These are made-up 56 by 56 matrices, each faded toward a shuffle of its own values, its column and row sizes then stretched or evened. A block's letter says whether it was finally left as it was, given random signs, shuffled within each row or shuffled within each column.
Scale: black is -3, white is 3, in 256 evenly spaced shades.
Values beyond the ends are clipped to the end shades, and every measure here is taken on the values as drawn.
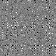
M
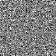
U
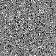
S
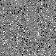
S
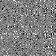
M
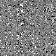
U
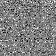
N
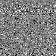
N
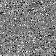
N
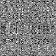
M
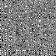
M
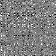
M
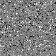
N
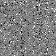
S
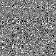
U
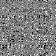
M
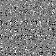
U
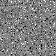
S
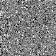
S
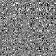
M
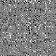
M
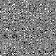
M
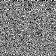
N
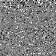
N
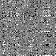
M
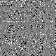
U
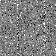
S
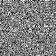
N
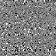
M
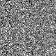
S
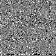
U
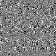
M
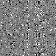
M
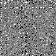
U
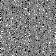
S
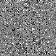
U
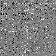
U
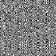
M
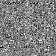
N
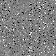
S
